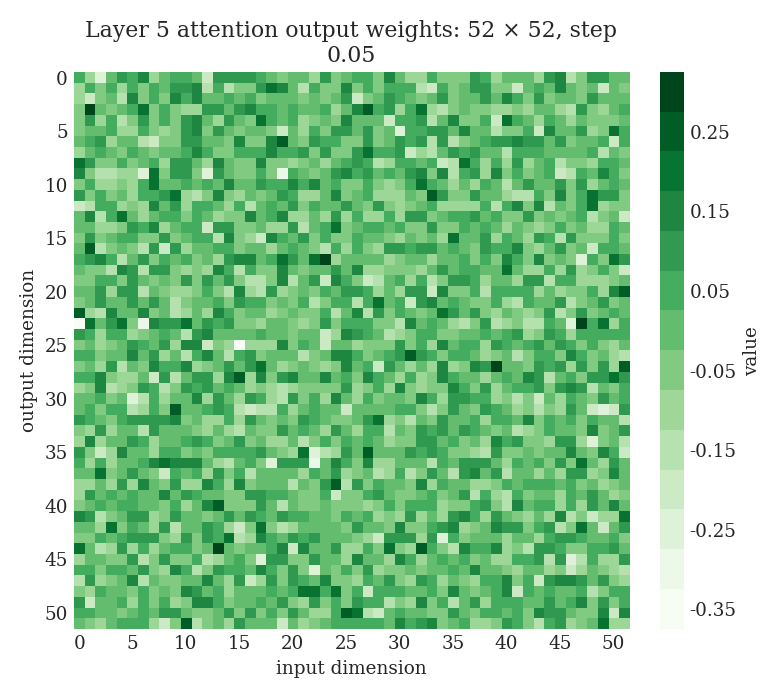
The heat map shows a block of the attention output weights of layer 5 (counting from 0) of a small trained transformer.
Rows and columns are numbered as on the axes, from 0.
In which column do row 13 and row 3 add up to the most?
1
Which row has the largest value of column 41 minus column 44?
12
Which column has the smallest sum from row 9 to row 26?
6
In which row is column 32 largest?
44
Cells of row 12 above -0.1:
37
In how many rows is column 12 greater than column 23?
20
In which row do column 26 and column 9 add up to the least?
21
